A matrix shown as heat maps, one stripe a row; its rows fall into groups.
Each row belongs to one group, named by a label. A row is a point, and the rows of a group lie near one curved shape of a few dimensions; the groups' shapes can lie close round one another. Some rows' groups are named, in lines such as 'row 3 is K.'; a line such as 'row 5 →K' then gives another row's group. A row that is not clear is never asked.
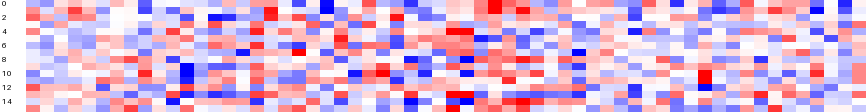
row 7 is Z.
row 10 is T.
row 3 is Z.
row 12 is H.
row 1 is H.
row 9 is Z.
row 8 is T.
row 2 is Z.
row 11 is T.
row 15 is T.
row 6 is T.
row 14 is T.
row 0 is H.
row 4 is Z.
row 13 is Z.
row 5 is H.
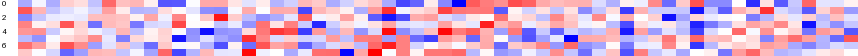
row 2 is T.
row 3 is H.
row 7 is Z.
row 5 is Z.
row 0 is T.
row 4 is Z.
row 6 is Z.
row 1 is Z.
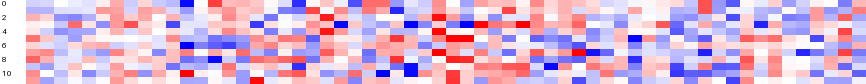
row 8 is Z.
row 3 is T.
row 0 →T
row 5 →Z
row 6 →Z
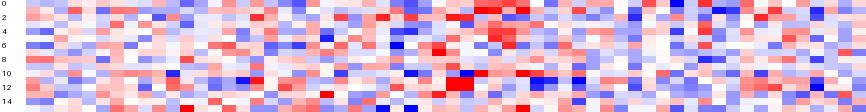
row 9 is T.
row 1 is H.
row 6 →T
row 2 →Z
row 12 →Z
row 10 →T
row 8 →H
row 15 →T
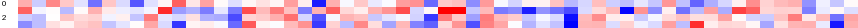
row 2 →Z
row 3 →Z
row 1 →Z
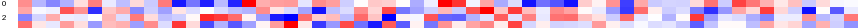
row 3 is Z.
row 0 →Z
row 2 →T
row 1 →H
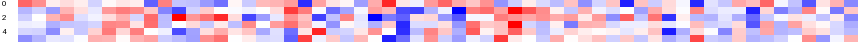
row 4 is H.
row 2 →T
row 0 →Z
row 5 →T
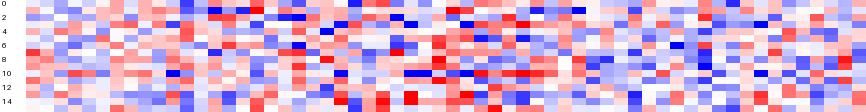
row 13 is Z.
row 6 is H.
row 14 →Z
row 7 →Z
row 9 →H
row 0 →T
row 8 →H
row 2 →T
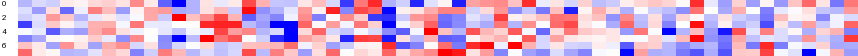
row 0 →T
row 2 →T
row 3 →T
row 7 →Z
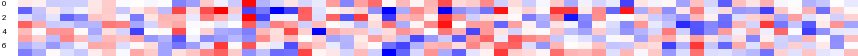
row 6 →H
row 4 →H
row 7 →T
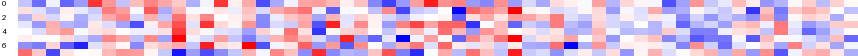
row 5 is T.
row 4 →H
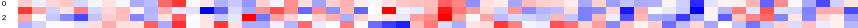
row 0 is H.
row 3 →T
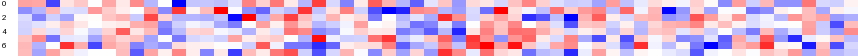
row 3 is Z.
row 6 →H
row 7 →Z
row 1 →T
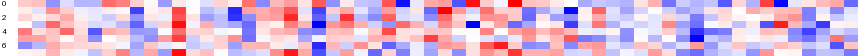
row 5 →H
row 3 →H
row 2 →Z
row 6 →H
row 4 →H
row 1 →Z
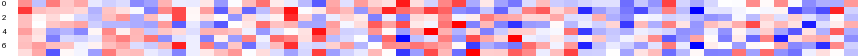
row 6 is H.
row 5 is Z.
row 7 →H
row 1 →H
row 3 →Z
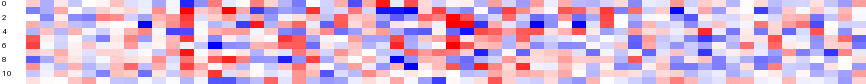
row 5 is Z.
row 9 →T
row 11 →Z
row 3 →Z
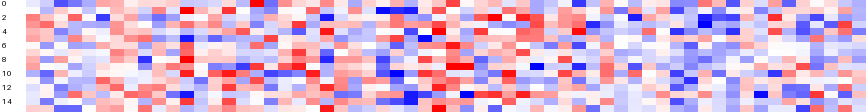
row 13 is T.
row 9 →Z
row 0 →Z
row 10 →T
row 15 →H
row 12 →H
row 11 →T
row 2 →H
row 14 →T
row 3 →H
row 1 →T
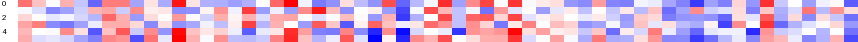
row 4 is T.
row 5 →T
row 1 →H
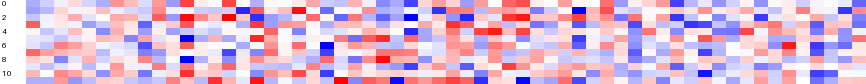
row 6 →H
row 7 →Z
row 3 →Z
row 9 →T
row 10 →H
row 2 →T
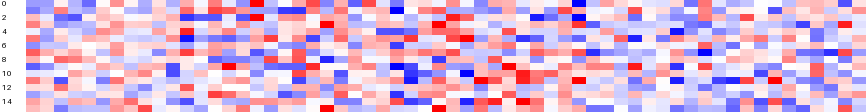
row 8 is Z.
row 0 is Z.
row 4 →T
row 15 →H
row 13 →T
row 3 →H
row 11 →H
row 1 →T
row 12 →H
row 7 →H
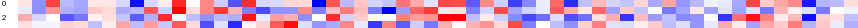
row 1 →T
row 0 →Z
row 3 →Z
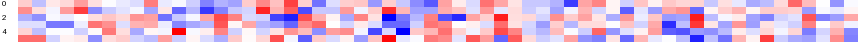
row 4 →T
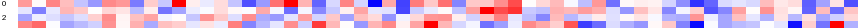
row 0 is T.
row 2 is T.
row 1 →H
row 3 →H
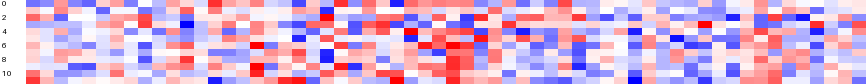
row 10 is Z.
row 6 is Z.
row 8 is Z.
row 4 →Z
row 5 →H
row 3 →T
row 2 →H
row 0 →T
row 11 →Z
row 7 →Z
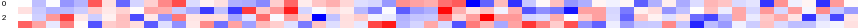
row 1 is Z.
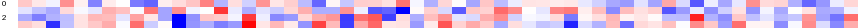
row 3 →Z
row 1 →T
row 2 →T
